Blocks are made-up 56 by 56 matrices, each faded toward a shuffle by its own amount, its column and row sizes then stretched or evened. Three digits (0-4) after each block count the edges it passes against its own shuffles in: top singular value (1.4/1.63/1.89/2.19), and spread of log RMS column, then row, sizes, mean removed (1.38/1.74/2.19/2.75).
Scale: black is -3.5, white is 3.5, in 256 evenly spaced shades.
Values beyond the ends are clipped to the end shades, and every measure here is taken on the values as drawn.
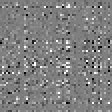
3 4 4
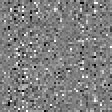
2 3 0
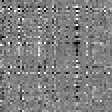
4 4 3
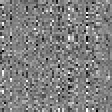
4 4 0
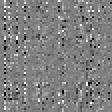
3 4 2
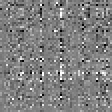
4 4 3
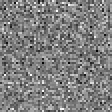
2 1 1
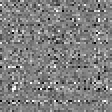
1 3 4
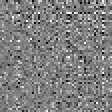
4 3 2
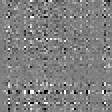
4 4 4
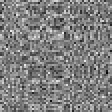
4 0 1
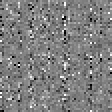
1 4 1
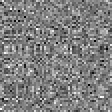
4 0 1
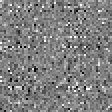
2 2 2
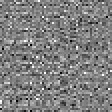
4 1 2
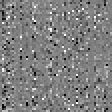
2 4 0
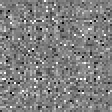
2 0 2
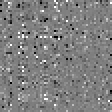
2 3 1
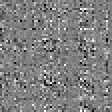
1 4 3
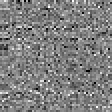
3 0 2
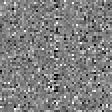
2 2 0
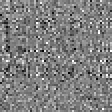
3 2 2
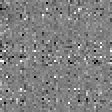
0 3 2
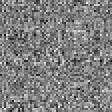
3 0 3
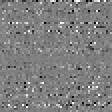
0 1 4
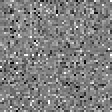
3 1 1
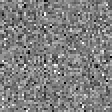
3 1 1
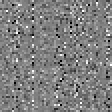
2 3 0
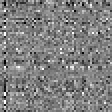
4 2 3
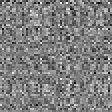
4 2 4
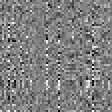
4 4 1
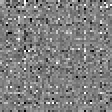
1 3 3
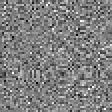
3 0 0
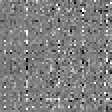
1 4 3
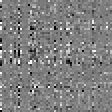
3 4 3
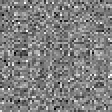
4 0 2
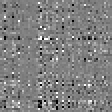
3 4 3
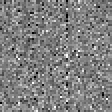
1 2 0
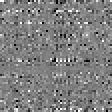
3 2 4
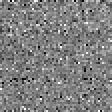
1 1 2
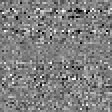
0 1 4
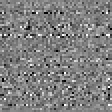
0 1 4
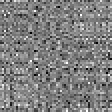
4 1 2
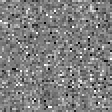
1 0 0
